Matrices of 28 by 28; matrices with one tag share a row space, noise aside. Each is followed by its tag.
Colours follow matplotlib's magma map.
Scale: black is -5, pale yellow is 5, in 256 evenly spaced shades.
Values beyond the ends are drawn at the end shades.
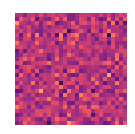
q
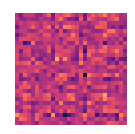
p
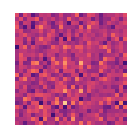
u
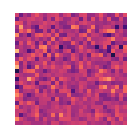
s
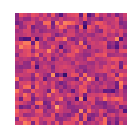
p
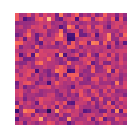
q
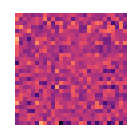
s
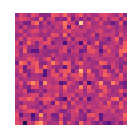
u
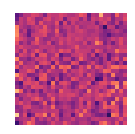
s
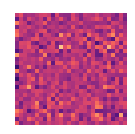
s
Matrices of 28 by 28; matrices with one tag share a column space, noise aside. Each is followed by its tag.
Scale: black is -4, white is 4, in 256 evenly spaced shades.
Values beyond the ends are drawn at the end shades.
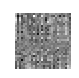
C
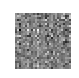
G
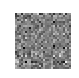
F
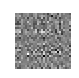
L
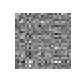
F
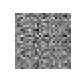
G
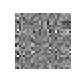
L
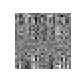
C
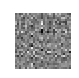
L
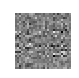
L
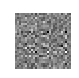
L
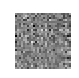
G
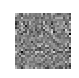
L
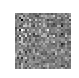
G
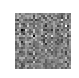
G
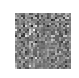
G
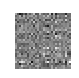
F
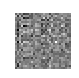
G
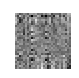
C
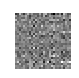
F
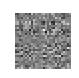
L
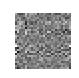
L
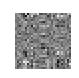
F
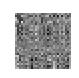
C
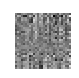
C
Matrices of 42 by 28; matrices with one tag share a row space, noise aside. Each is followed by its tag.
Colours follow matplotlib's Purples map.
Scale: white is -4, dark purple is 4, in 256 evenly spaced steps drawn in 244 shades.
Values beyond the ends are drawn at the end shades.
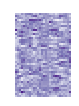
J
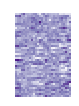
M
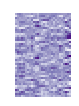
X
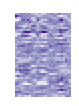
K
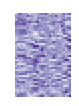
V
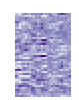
K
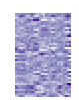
X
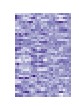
K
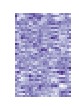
J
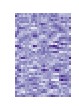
J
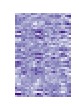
M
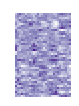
J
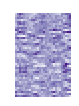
V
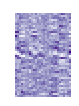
J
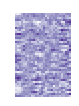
M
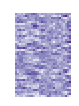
V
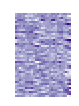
X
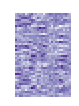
K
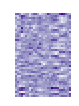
J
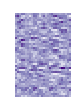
J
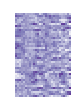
M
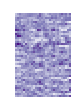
M
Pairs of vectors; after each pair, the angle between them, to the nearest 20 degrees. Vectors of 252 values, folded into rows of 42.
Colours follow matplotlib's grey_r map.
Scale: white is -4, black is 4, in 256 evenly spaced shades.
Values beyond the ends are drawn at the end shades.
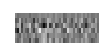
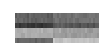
80 degrees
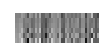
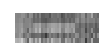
40 degrees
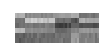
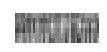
120 degrees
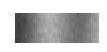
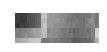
60 degrees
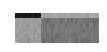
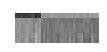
20 degrees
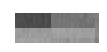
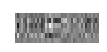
80 degrees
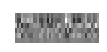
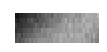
80 degrees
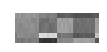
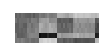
160 degrees
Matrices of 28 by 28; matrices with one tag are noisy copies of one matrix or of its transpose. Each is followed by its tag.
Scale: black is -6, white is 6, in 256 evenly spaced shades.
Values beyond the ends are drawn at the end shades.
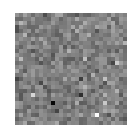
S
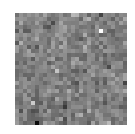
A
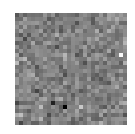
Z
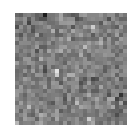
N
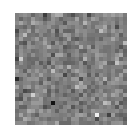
S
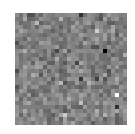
S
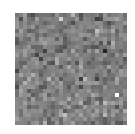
S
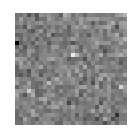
N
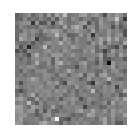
Z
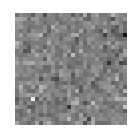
A
